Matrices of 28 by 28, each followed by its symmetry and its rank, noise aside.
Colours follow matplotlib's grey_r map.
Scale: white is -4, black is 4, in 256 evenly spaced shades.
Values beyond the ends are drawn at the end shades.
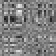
antisymmetric, rank two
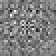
symmetric, rank four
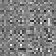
antisymmetric, rank four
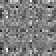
antisymmetric, rank four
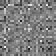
symmetric, rank four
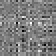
no symmetry, rank three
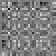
symmetric, rank three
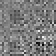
no symmetry, rank four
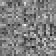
no symmetry, rank four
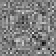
symmetric, rank four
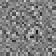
symmetric, rank four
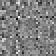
antisymmetric, rank four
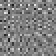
antisymmetric, rank two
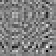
symmetric, rank two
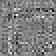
antisymmetric, rank four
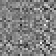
no symmetry, rank four
